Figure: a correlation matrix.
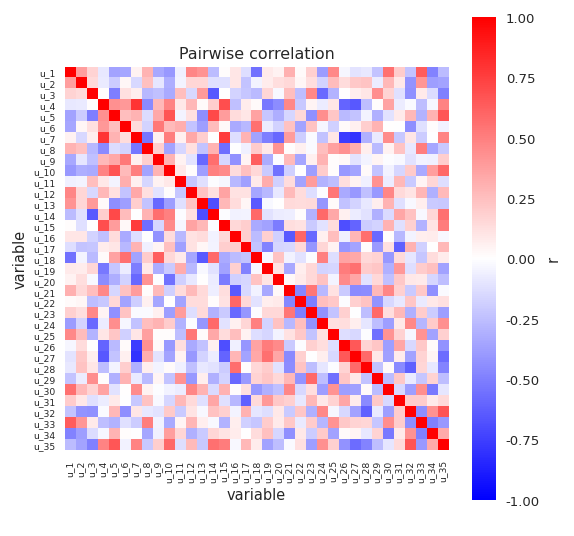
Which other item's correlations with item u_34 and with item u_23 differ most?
u_21
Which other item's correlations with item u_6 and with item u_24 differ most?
u_32
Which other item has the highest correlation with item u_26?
u_27
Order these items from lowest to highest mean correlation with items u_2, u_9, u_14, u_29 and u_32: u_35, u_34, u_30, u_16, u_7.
u_16, u_30, u_7, u_34, u_35
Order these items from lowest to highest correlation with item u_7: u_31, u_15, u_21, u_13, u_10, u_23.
u_31, u_23, u_13, u_21, u_10, u_15
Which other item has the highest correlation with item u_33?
u_1
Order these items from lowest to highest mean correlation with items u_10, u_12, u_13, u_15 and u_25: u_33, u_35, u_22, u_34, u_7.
u_34, u_33, u_22, u_35, u_7
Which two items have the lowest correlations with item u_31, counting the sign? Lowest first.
u_17, u_28
